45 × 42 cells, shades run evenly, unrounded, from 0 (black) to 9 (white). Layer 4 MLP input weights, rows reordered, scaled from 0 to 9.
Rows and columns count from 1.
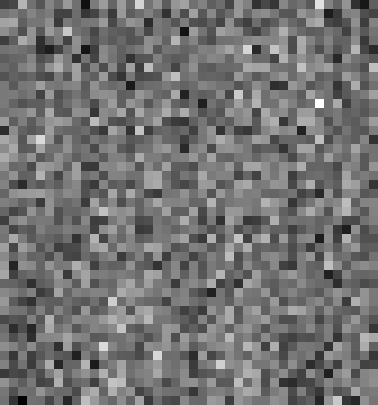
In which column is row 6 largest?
28
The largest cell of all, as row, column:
12, 36
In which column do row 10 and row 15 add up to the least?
15
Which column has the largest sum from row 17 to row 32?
26
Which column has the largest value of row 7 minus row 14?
32
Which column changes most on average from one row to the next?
11
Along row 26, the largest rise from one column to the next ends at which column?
40
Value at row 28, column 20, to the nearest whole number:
3
